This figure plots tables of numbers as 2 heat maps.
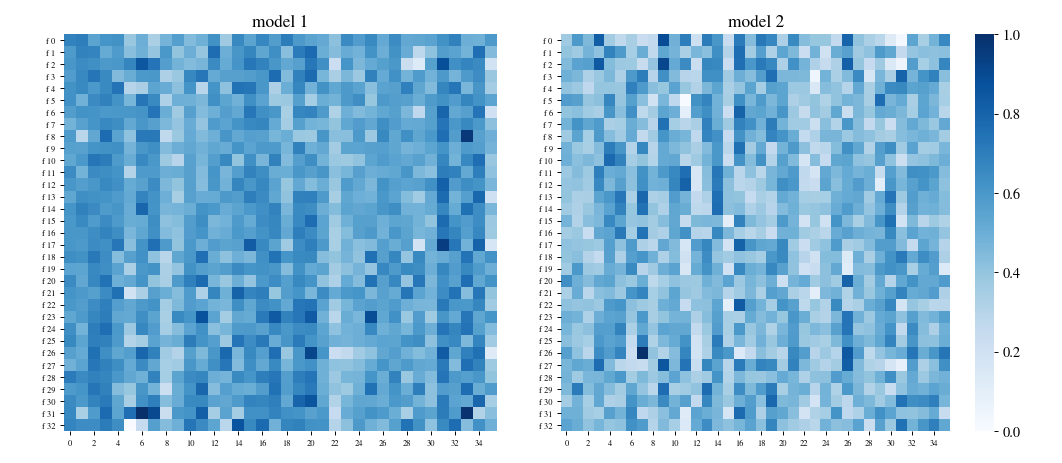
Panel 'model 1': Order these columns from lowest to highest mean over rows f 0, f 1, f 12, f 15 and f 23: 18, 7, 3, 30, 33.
30, 7, 18, 33, 3
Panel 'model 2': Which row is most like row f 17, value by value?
f 6
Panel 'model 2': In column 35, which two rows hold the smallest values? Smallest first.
f 19, f 31
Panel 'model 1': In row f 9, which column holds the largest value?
19
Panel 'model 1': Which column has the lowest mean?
22
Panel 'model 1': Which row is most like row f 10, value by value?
f 27
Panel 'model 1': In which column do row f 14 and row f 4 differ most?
6
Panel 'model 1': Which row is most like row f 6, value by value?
f 13
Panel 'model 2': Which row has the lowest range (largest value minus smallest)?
f 28
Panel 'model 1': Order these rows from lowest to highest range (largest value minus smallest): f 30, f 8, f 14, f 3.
f 14, f 3, f 30, f 8
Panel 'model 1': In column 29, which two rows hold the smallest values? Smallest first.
f 2, f 17
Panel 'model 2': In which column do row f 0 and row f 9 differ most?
30
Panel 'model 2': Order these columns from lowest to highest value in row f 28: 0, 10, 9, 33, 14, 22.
22, 33, 9, 0, 10, 14
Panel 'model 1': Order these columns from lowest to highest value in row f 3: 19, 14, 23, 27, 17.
23, 14, 27, 19, 17
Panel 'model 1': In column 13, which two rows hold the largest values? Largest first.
f 26, f 27
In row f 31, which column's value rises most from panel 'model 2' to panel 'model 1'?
11
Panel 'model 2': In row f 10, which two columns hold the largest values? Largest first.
4, 5
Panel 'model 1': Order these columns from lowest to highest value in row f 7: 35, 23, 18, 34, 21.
18, 35, 21, 23, 34
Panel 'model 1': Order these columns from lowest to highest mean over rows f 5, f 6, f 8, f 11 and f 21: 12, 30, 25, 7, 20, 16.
25, 20, 30, 12, 16, 7
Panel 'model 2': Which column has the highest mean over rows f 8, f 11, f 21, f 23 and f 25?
14
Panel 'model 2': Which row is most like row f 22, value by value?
f 15
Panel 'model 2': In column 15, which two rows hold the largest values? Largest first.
f 26, f 20
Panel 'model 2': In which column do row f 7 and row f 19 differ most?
26
